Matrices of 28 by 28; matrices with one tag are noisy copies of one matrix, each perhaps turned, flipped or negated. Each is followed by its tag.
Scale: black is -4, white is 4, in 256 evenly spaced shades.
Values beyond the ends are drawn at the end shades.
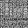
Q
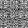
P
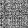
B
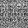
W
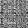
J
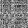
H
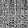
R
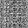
W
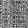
Q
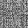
B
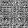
B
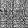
R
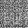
J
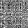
B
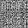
B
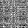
B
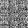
P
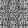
P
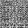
B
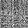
R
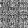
P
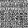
Q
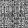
H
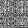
H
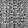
W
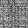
B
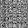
W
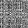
B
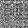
J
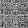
R
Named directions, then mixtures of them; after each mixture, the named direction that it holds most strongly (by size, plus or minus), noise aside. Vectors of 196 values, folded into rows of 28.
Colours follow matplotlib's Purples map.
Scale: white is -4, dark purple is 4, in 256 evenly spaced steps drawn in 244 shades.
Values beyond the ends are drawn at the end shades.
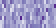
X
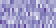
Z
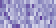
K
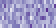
X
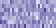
Z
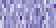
X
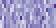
X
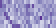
K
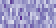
Z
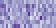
K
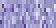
X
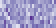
K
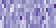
X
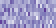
Z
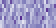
X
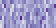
X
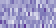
Z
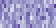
X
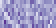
K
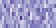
X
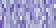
X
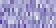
Z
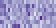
K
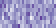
K
